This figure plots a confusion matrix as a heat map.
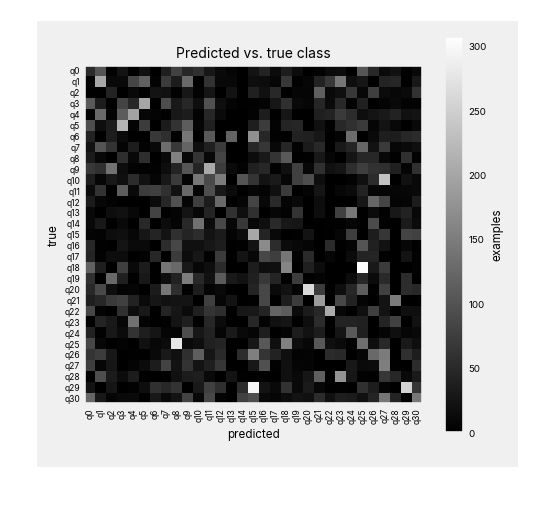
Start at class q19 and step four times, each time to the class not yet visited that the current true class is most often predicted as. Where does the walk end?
q5
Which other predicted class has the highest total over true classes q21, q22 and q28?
q23
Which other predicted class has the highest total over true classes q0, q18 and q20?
q25
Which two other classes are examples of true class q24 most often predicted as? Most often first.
q9, q4
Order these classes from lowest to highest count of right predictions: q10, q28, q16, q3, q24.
q28, q3, q24, q10, q16
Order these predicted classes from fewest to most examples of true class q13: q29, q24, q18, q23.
q18, q29, q23, q24
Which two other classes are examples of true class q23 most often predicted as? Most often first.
q4, q28
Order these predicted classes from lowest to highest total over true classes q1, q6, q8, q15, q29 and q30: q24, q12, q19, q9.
q19, q12, q24, q9
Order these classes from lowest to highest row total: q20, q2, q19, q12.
q2, q12, q19, q20
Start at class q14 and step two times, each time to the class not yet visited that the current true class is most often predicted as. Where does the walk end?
q27
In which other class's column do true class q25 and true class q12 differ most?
q8
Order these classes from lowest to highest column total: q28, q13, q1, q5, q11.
q13, q28, q5, q1, q11
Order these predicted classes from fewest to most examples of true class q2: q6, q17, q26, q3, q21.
q3, q6, q17, q26, q21
